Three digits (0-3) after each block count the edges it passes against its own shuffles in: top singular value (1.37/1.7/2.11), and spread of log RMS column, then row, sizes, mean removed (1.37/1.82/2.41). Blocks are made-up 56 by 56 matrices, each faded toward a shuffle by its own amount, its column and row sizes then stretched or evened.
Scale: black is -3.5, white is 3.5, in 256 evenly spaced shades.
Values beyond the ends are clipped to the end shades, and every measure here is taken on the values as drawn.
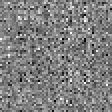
2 2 1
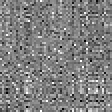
3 2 1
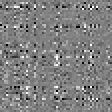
3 3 3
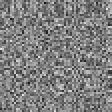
3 0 0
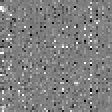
1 3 1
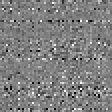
0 2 3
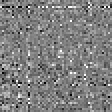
2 2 2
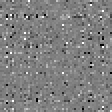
0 2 2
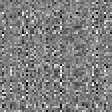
3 3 2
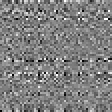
3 2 3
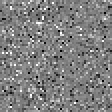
0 1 0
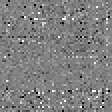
0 1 2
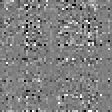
2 3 3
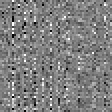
3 3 0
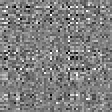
3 2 3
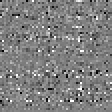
1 2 3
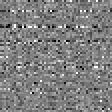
3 0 3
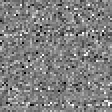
0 0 2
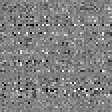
1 1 3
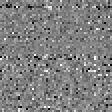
1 0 3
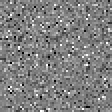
0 1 0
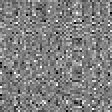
3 2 1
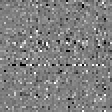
2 2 2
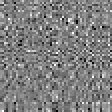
3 1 2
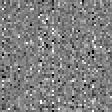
1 3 0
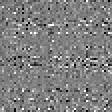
2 2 3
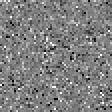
0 0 0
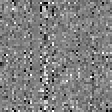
2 3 1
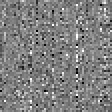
1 3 0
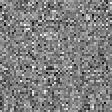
2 1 1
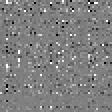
0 2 3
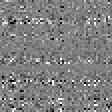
2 2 3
